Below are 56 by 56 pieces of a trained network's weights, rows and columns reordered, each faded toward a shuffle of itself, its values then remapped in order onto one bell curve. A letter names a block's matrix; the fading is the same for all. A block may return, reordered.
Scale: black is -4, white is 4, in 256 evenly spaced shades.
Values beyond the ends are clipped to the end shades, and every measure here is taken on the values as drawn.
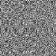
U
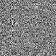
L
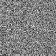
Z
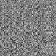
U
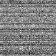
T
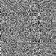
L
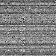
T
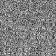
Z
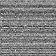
T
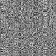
U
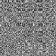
U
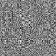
L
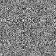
L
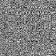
L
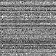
T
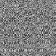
U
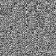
L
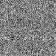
Z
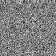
Z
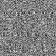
Z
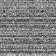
T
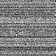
T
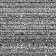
T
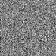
Z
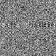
Z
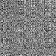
U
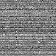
T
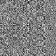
L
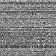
T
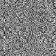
L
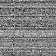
T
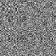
U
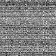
T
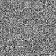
Z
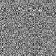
L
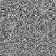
Z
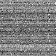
T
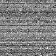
T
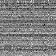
T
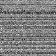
T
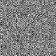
L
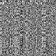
U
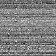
T
